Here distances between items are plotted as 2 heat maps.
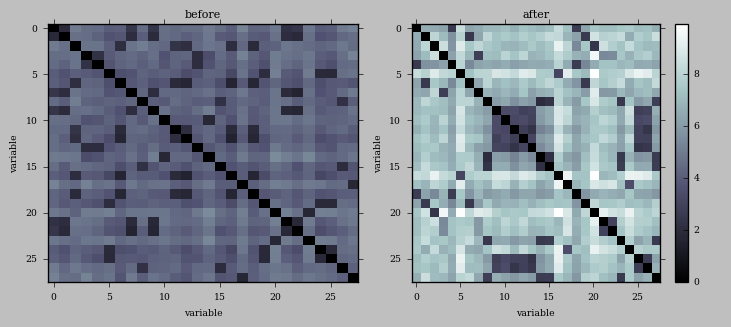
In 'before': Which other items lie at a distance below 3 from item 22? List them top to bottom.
0, 1, 7, 9, 21
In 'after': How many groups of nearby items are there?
9
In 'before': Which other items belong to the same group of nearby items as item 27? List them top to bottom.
17
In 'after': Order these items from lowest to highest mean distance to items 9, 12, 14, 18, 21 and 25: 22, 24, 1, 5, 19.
22, 19, 1, 24, 5
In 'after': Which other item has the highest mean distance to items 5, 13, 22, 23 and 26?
20
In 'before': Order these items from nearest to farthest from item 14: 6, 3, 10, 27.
10, 3, 6, 27
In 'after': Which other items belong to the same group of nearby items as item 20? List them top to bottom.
2
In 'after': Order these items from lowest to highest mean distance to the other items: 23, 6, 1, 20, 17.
23, 6, 1, 17, 20
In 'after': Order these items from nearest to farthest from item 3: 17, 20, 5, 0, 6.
0, 6, 17, 5, 20
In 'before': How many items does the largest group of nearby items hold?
6
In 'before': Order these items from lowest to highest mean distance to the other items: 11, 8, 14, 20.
11, 8, 14, 20
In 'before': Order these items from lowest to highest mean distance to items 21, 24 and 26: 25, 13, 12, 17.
25, 12, 13, 17
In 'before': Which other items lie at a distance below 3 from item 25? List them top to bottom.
5, 19, 24
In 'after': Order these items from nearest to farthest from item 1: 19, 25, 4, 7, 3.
19, 4, 7, 3, 25
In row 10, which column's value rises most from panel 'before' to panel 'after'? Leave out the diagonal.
16
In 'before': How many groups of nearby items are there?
8
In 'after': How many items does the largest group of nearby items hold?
7
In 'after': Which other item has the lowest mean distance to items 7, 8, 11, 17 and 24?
14
